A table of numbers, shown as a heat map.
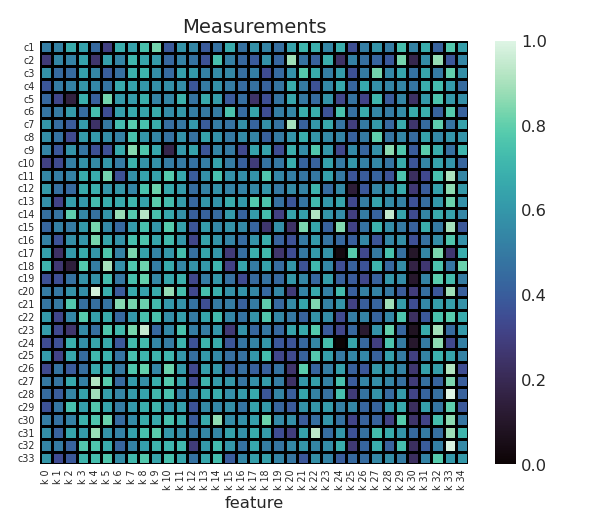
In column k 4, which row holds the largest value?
c20
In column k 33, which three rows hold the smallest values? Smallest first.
c17, c24, c2
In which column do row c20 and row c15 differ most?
k 21
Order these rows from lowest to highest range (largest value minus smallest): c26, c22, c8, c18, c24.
c8, c22, c26, c18, c24
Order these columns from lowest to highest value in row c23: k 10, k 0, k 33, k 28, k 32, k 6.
k 33, k 10, k 0, k 6, k 28, k 32
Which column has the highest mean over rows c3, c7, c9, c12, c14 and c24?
k 8
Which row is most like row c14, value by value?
c21
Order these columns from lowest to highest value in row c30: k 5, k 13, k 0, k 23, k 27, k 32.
k 27, k 0, k 23, k 13, k 32, k 5
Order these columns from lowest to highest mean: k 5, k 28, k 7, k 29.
k 28, k 29, k 5, k 7
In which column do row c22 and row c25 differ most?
k 3
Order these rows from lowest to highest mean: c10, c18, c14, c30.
c10, c18, c30, c14
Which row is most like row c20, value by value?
c27
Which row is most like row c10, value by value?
c4
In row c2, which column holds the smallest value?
k 30
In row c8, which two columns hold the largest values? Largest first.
k 27, k 7
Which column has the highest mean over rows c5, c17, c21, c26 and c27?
k 7
